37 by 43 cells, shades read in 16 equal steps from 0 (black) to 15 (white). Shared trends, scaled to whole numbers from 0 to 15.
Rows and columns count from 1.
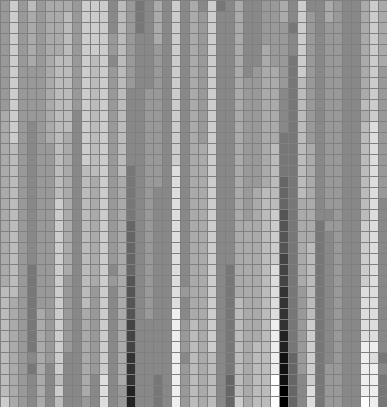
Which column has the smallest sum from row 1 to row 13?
33
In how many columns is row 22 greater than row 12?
9
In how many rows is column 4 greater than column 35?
6
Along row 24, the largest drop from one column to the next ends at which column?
32
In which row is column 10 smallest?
37
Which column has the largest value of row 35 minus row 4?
31
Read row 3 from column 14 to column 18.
11 9 7 8 10
